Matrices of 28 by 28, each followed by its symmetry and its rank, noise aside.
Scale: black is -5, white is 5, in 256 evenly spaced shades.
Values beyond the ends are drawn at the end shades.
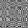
antisymmetric, rank two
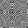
symmetric, rank four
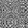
antisymmetric, rank four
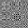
symmetric, rank three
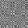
no symmetry, rank three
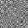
symmetric, rank four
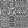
no symmetry, rank four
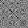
symmetric, rank four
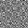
no symmetry, rank four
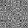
symmetric, rank four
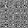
no symmetry, rank four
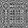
symmetric, rank three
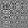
no symmetry, rank two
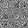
symmetric, rank four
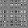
antisymmetric, rank two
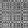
antisymmetric, rank two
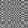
no symmetry, rank two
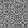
no symmetry, rank four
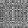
no symmetry, rank three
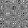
antisymmetric, rank four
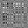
antisymmetric, rank two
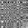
no symmetry, rank three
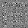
antisymmetric, rank four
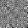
symmetric, rank four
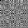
no symmetry, rank three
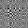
no symmetry, rank two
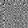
no symmetry, rank three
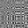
antisymmetric, rank two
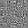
antisymmetric, rank four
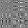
antisymmetric, rank two
